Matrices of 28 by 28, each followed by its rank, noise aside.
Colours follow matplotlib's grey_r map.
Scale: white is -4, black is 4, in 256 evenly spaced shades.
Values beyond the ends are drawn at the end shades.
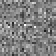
eight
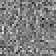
eight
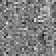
eight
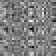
three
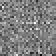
eight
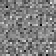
eight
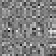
three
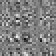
four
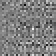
four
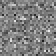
eight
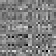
three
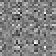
four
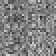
six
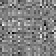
four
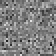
eight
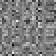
four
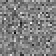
eight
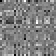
three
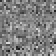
eight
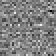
six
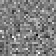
eight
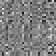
four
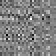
three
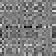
three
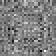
four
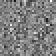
six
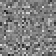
six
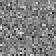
eight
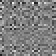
three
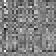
three
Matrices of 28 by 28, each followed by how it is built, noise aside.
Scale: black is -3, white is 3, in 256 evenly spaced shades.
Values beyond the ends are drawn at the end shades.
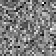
noise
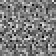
repeating columns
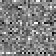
uneven rows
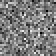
noise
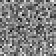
repeating columns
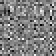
low rank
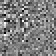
low rank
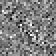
banded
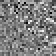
upper triangular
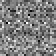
repeating columns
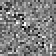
banded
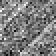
Hankel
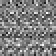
repeating columns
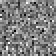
repeating columns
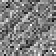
Hankel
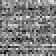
blocks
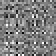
low rank
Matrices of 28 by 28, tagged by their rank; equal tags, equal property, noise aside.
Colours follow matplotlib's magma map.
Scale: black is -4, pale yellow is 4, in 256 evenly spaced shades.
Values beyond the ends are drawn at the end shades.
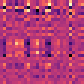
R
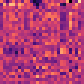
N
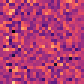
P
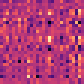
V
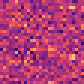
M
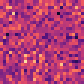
P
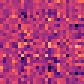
N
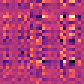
R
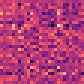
N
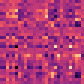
V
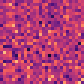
M
